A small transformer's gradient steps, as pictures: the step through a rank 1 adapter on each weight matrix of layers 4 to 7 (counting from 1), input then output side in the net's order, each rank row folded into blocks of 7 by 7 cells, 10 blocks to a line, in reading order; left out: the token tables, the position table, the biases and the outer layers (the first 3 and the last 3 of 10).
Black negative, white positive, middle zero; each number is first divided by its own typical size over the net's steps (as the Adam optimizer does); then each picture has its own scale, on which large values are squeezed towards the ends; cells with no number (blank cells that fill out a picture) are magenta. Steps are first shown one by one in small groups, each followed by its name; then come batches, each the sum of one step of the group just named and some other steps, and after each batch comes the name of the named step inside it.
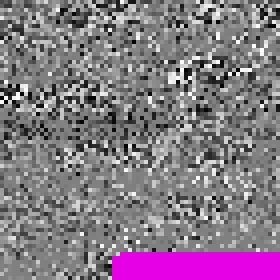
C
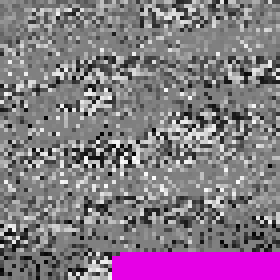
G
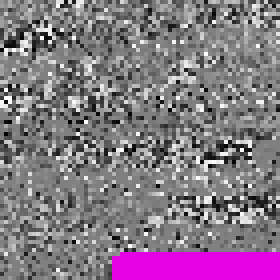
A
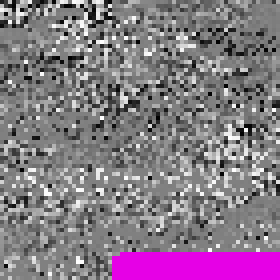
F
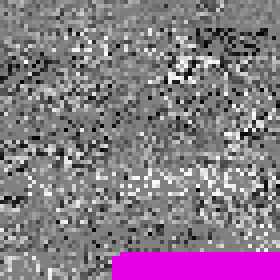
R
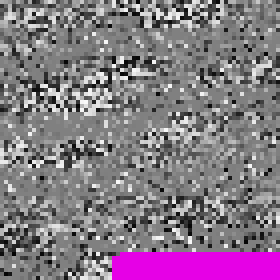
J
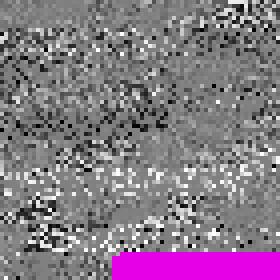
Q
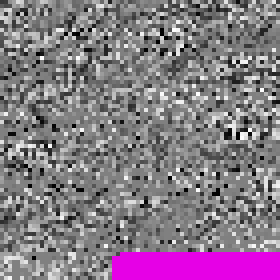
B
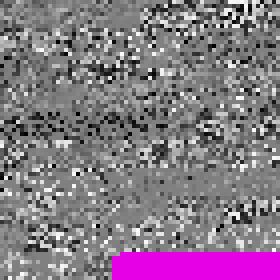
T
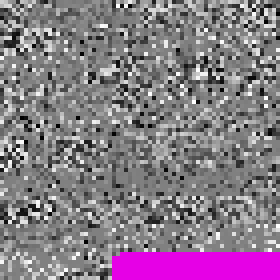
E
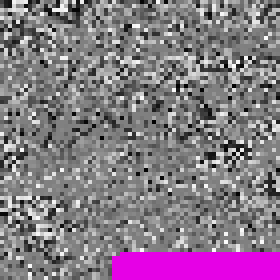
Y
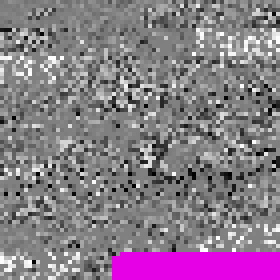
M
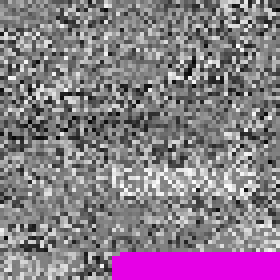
R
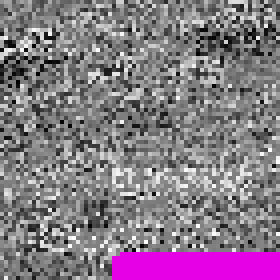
Q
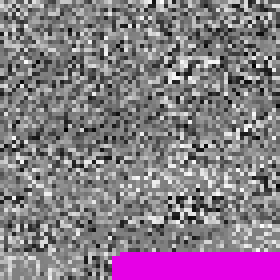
R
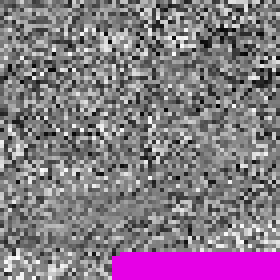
J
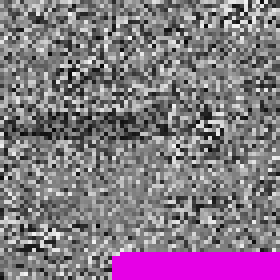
T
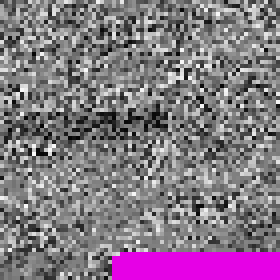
C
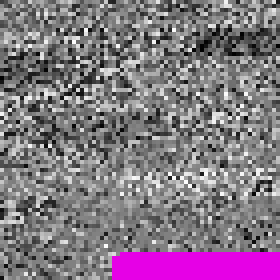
B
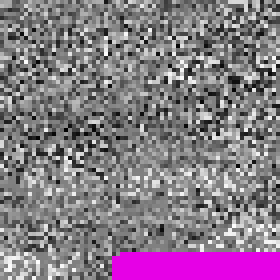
R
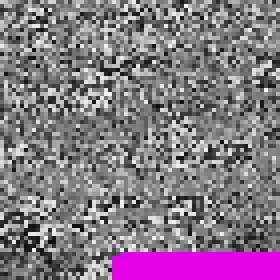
J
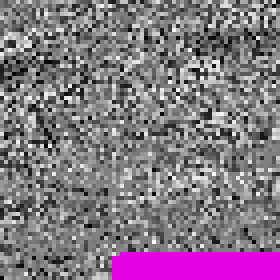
B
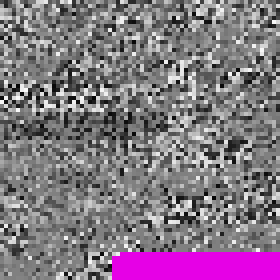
C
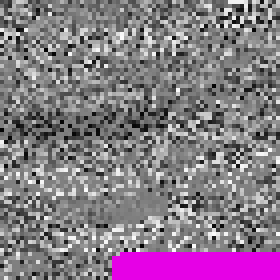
Q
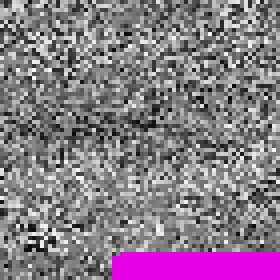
Y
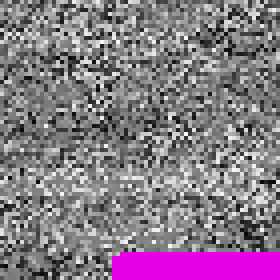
F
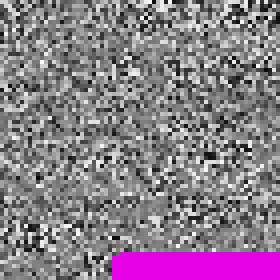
J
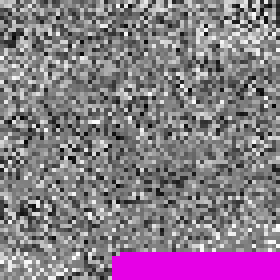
E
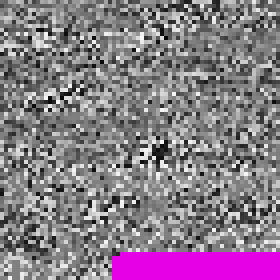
B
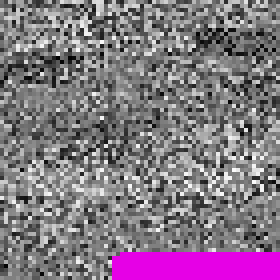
F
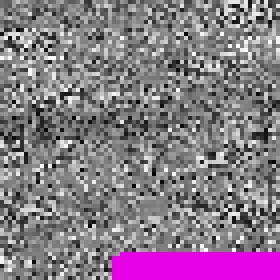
M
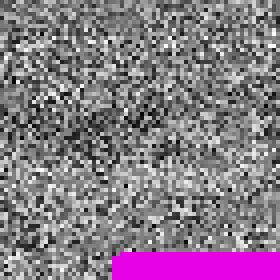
J
